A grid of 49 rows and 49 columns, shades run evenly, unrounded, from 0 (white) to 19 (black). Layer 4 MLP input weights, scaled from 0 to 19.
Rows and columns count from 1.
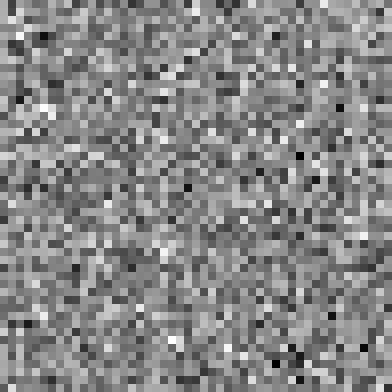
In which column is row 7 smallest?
25
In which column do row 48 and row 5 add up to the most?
6
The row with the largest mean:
34
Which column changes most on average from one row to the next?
21
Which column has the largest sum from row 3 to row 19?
43
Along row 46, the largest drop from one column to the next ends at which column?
39
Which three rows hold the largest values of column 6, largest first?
5, 24, 17
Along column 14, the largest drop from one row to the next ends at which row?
26
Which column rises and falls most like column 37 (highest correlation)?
41
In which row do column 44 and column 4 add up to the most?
18
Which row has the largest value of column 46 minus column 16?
44
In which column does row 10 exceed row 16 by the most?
19
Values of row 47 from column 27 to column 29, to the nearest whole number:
13 11 7
